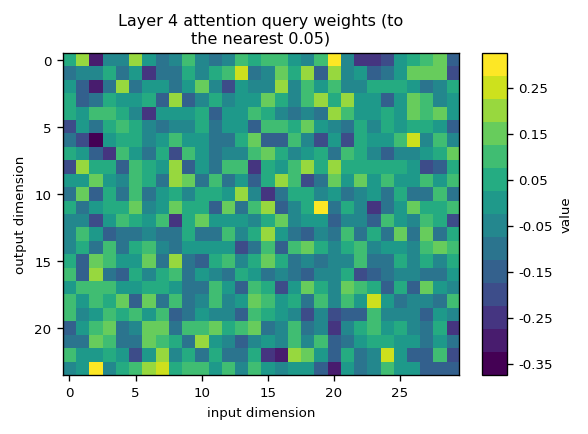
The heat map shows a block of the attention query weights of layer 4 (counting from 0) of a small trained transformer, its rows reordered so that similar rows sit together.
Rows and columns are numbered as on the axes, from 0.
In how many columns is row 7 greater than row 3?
9
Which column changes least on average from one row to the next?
25
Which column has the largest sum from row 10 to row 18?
15
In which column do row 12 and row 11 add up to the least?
23
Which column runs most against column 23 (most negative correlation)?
5
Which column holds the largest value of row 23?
2
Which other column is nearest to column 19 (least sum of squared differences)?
21
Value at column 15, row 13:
0.2
